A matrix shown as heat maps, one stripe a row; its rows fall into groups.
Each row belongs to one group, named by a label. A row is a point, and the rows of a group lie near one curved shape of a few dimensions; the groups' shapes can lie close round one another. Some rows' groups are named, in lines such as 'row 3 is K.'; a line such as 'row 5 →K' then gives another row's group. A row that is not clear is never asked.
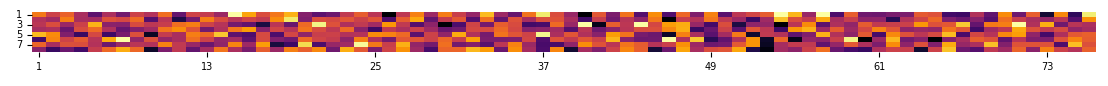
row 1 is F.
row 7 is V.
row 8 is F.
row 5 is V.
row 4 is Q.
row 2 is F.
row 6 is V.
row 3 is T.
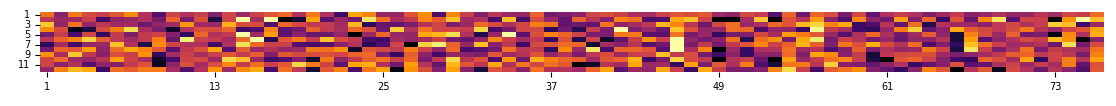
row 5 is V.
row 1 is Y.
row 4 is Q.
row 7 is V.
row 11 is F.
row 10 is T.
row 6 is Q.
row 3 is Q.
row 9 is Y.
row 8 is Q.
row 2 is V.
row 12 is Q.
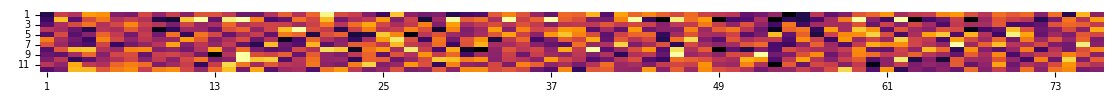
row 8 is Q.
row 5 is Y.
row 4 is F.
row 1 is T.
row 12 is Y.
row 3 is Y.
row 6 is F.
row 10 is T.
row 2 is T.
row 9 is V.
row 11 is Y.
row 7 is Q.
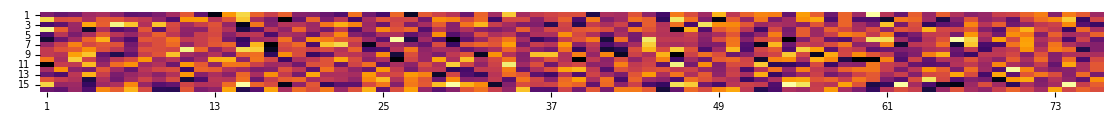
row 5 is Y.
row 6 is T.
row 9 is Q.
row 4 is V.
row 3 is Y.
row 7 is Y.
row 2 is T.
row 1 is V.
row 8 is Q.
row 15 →T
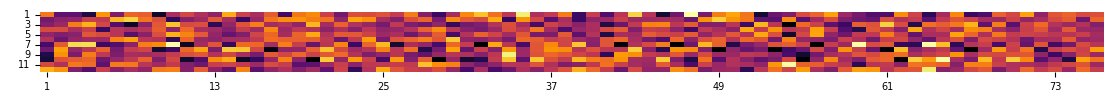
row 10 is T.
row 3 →Q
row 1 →F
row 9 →T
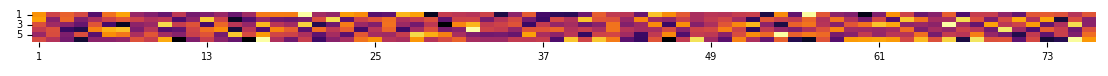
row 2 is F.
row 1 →Y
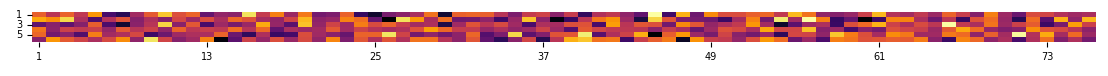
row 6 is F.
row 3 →Q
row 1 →Q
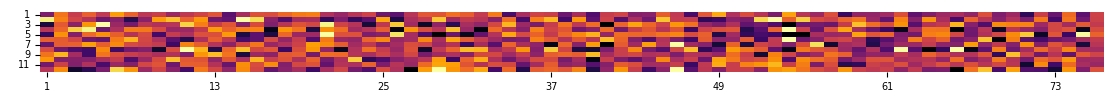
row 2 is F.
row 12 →V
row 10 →Q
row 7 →Q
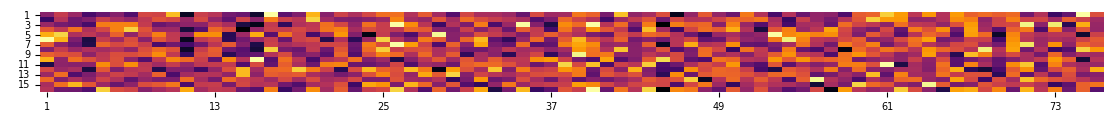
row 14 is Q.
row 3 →F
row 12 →F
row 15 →Q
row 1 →Q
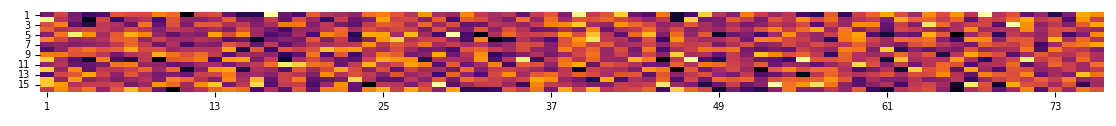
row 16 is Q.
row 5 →Q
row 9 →F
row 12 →F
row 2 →V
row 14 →Q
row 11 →F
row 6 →F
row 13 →T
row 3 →Y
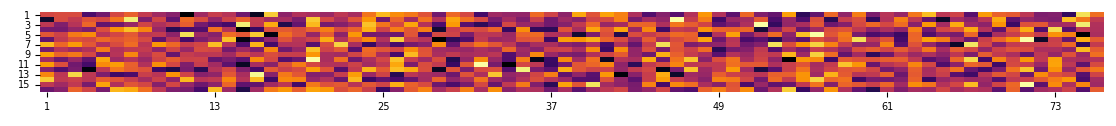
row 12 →F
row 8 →Q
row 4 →F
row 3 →V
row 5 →Q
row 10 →T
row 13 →Q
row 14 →Q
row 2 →V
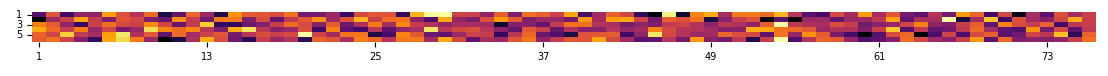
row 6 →Q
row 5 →Y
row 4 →F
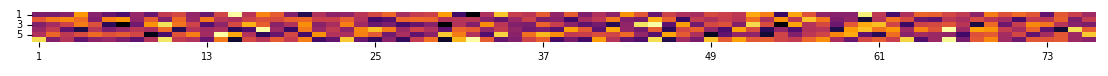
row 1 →V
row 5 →T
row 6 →Q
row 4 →Q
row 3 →Q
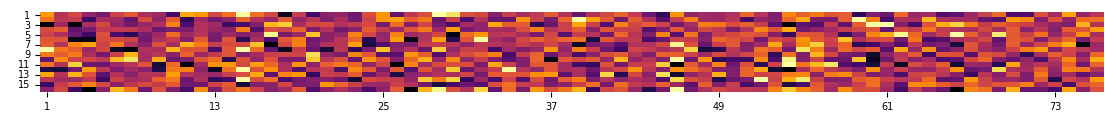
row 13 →Q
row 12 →V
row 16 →V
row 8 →F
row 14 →V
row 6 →V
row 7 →Q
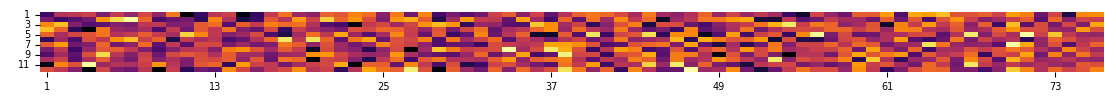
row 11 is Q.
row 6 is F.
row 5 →T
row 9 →T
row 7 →Y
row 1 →T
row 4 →V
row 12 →F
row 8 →V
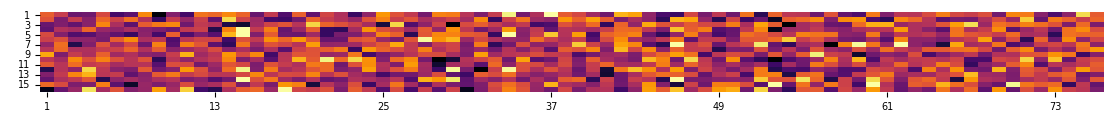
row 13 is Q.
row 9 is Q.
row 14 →V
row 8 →Q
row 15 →V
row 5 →V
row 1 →V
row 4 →V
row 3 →T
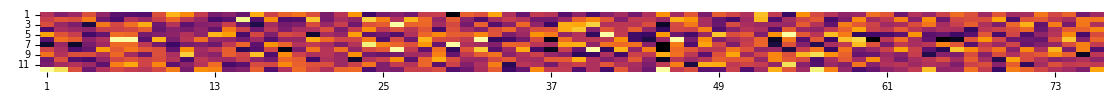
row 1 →Q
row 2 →V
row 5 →Q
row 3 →F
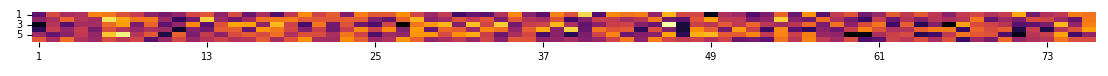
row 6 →Y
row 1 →Q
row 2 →F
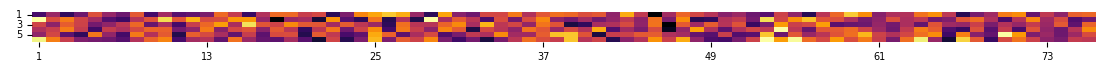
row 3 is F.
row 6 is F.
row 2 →F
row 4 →Q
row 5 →Y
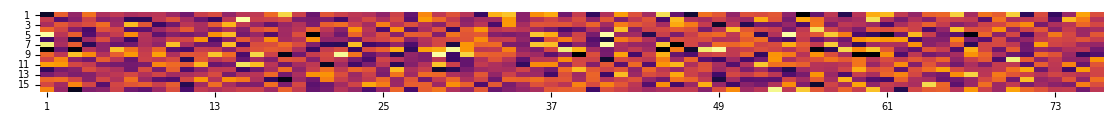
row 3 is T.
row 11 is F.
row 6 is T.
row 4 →Q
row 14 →T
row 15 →Q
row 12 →T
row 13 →Q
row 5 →Q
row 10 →Y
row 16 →V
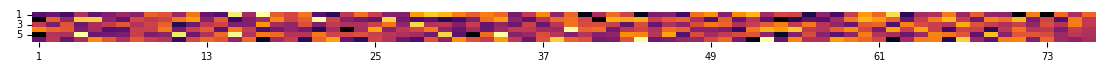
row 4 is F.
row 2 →T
